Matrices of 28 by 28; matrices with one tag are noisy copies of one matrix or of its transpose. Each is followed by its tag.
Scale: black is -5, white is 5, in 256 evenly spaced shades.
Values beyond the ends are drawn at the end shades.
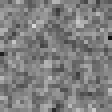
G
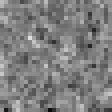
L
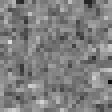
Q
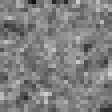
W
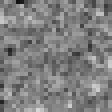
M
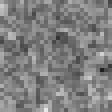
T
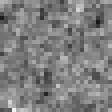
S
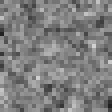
W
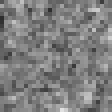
M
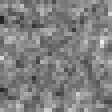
Q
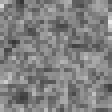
S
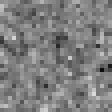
T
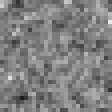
S
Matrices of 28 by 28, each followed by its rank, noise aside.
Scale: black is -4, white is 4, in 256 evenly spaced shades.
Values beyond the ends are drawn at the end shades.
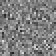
eight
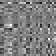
three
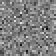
eight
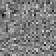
six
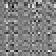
three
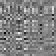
three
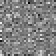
four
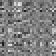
three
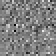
six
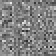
six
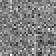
six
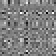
three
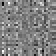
four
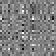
three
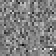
eight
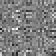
four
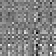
three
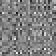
three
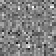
six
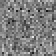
eight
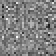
six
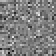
eight
